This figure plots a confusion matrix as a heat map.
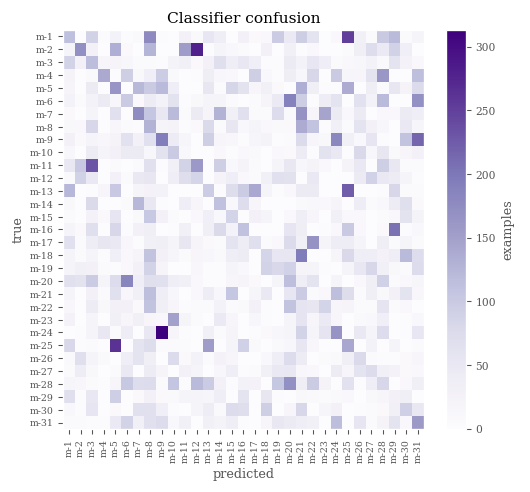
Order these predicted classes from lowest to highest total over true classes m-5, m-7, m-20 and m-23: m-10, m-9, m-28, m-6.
m-28, m-6, m-9, m-10
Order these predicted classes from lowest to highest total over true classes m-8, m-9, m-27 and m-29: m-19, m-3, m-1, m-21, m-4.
m-4, m-19, m-1, m-3, m-21
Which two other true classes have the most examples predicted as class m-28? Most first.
m-4, m-6
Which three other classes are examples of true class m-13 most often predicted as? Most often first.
m-25, m-17, m-1
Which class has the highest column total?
m-8
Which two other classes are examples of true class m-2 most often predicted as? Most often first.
m-12, m-11
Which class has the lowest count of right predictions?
m-29
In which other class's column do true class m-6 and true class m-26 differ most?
m-31
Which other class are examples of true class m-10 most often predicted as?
m-26
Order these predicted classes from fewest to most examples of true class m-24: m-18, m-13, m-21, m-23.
m-18, m-13, m-23, m-21
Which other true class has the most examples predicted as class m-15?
m-21
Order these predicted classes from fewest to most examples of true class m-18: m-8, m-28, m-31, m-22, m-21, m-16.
m-22, m-28, m-16, m-31, m-8, m-21
